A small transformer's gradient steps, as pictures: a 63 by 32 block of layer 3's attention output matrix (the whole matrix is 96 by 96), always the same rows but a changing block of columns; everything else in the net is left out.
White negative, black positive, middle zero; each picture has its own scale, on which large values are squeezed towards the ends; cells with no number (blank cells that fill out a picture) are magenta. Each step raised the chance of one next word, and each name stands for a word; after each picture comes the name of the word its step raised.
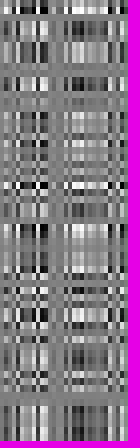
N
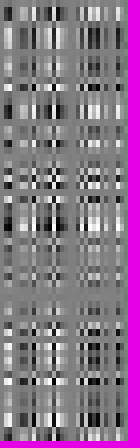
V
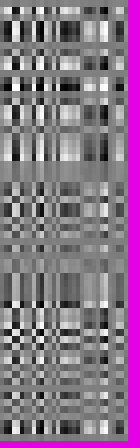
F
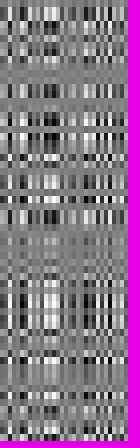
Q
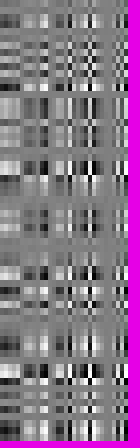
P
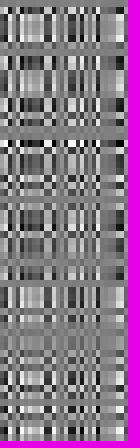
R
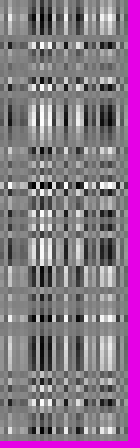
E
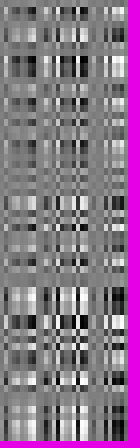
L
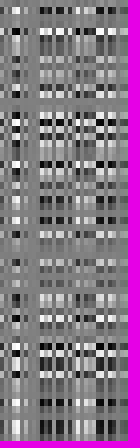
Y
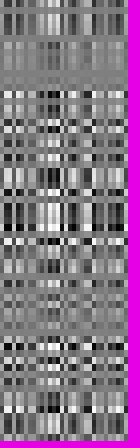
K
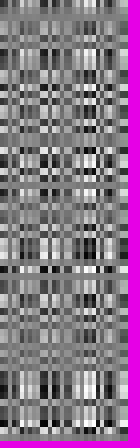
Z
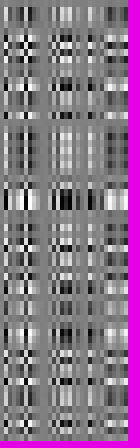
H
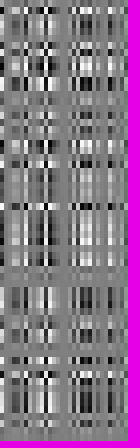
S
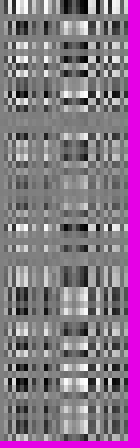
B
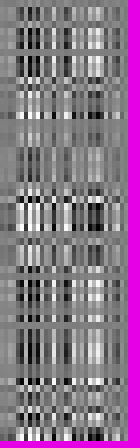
V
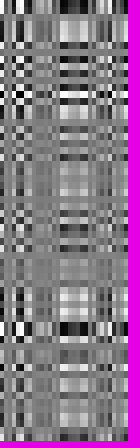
B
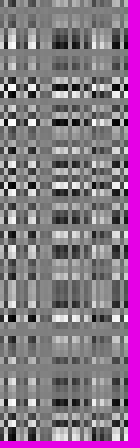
E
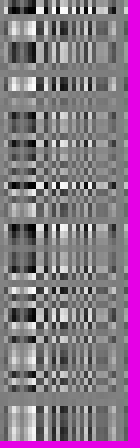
N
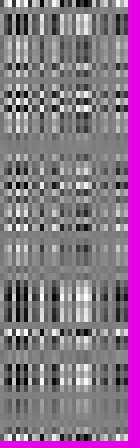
B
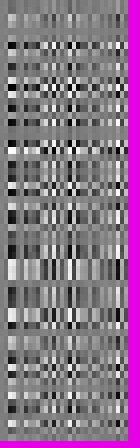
E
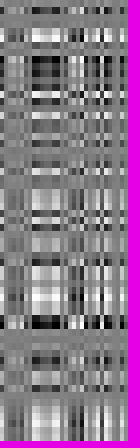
L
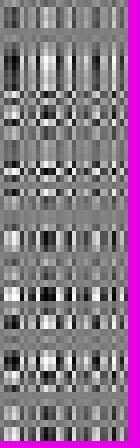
L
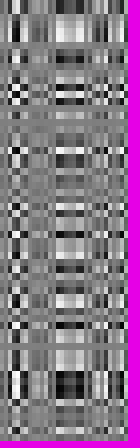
Z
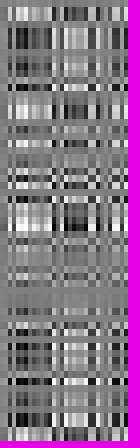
V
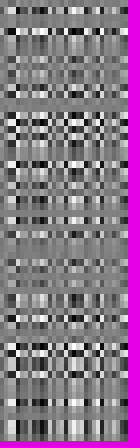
Y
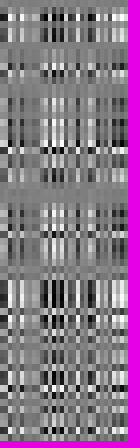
R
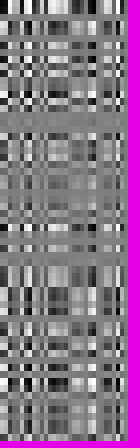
B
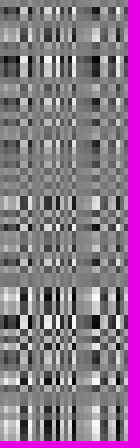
L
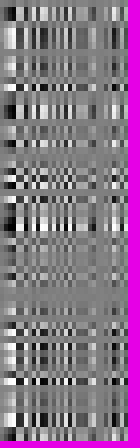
V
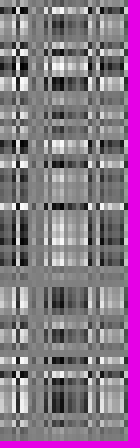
S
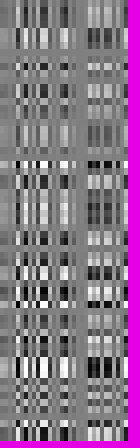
P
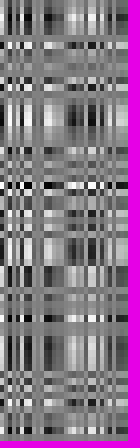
E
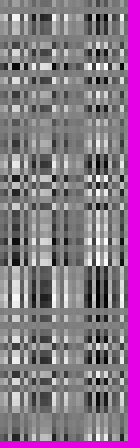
S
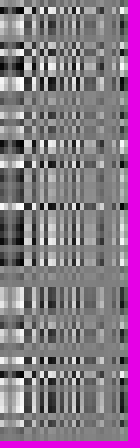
S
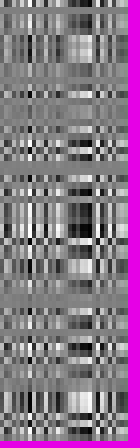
K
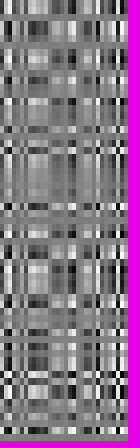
Z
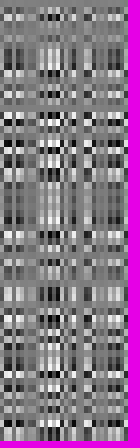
R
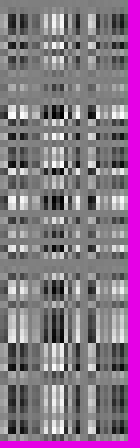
H
